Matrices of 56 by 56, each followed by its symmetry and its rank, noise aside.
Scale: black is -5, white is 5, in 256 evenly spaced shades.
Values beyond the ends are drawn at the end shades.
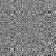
antisymmetric, rank four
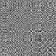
symmetric, rank four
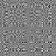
antisymmetric, rank four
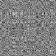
no symmetry, rank five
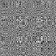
symmetric, rank four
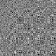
symmetric, rank five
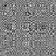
no symmetry, rank four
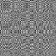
symmetric, rank three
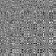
antisymmetric, rank four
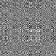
no symmetry, rank four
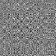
no symmetry, rank five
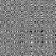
no symmetry, rank four
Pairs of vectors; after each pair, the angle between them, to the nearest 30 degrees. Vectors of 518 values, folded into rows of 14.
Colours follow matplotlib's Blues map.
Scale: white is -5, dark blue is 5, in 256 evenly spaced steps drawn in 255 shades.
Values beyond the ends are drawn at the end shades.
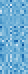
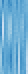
90 degrees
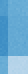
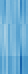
120 degrees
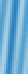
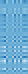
90 degrees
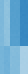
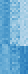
150 degrees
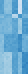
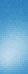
90 degrees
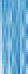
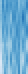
30 degrees
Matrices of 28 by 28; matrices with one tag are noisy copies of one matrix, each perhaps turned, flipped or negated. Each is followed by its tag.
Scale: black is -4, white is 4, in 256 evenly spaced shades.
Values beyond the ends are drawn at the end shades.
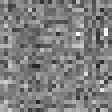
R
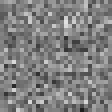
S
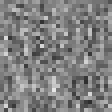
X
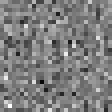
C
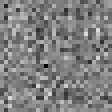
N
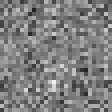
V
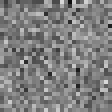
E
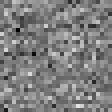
X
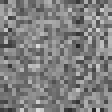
R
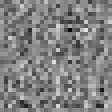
X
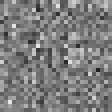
E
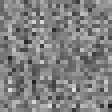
X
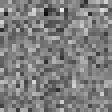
V
